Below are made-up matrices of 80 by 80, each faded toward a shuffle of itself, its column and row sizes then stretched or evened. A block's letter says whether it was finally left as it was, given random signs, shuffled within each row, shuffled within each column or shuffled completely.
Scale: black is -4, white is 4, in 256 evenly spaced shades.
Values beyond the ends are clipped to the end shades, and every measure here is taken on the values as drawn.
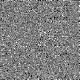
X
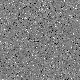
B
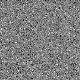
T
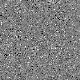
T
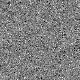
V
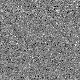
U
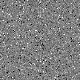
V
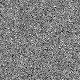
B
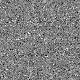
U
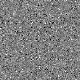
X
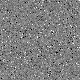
B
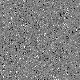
V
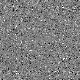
T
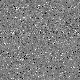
U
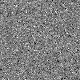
U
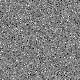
B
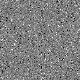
V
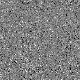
T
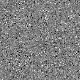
T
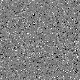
T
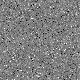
B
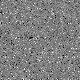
U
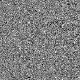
X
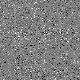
T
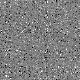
T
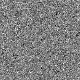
V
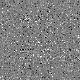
T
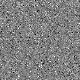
T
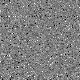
U
